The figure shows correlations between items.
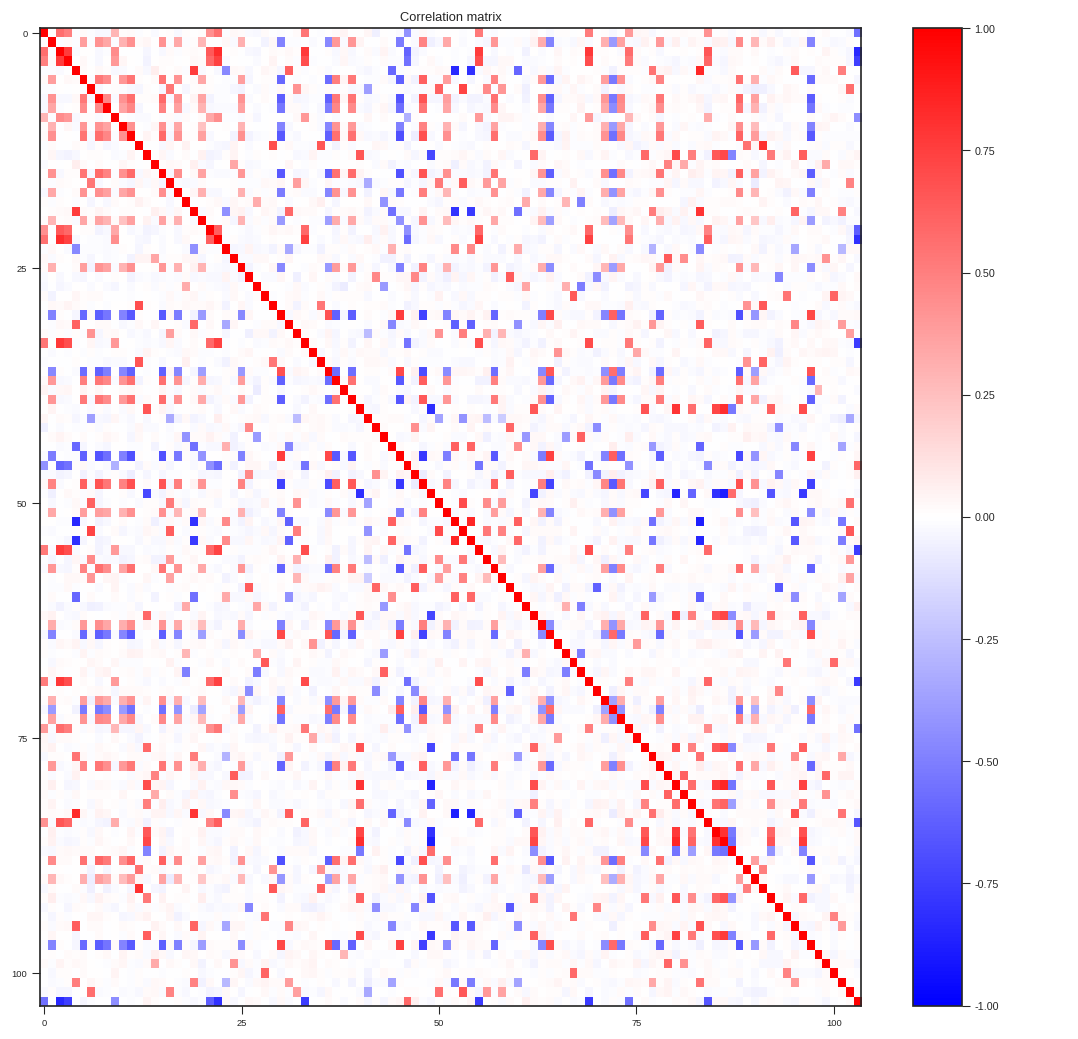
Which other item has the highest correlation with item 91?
12
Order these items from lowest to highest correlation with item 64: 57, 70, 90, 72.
57, 90, 70, 72
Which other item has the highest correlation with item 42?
59
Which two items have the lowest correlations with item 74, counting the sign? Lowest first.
103, 46
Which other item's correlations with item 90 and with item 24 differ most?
79
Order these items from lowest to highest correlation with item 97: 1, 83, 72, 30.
1, 83, 72, 30
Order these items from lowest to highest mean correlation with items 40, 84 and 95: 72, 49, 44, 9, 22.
49, 44, 72, 9, 22
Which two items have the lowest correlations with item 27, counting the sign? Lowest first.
68, 43
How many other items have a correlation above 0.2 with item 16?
7
